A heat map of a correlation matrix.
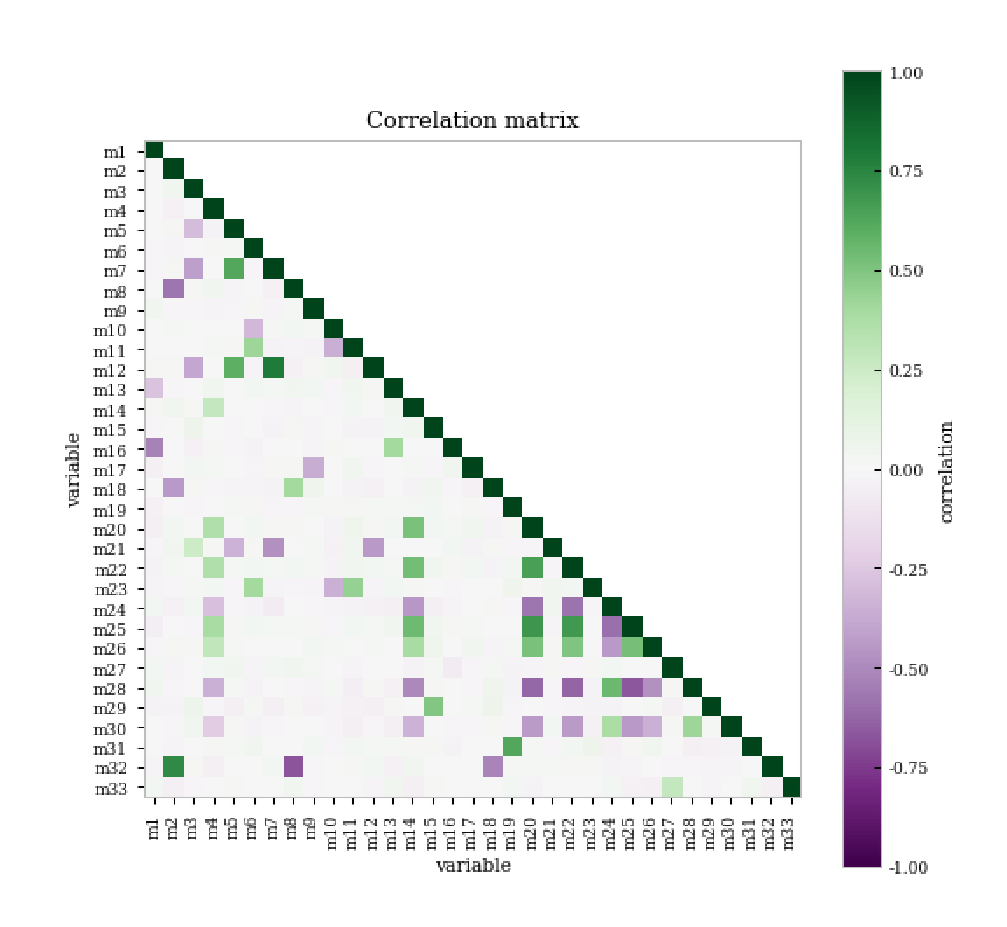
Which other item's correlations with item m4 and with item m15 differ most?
m29
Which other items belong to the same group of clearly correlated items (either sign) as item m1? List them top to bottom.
m13, m16
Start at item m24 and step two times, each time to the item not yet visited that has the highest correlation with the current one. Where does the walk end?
m30
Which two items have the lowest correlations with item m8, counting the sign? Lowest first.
m32, m2
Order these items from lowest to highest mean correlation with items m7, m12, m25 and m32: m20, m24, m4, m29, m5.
m24, m29, m4, m20, m5
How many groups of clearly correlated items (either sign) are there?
9
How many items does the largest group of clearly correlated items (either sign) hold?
9
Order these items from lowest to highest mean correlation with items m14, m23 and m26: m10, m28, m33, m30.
m28, m30, m10, m33
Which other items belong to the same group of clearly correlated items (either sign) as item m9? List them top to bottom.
m17
